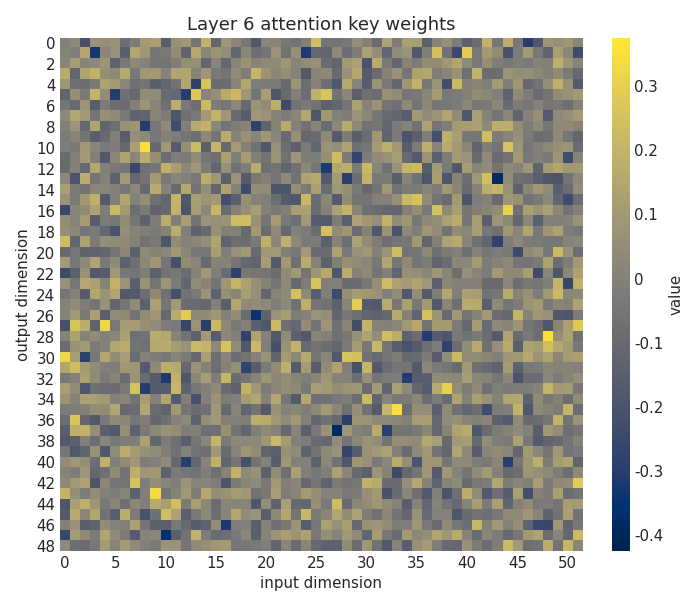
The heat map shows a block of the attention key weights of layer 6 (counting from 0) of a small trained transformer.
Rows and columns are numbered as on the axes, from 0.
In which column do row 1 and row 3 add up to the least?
24
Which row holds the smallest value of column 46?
0
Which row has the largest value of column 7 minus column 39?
1
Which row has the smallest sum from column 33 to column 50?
13
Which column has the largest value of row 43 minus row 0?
40
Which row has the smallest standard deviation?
2
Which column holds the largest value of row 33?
38
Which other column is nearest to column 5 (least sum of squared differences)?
23
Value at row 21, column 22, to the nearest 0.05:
0.1
